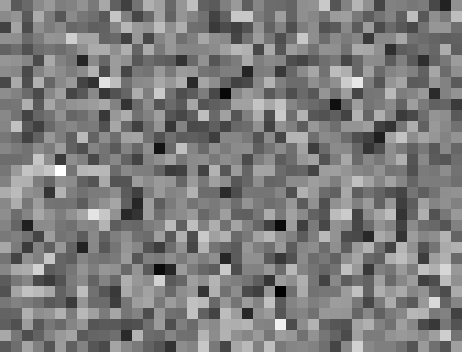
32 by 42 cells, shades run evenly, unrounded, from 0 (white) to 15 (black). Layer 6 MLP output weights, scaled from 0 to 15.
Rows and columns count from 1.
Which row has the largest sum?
6
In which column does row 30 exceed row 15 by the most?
4
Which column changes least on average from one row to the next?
24
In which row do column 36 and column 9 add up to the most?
12
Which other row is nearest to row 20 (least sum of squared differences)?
19
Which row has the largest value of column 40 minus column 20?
26
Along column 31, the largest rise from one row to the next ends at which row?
10
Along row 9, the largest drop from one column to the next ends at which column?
22
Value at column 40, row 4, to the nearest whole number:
9
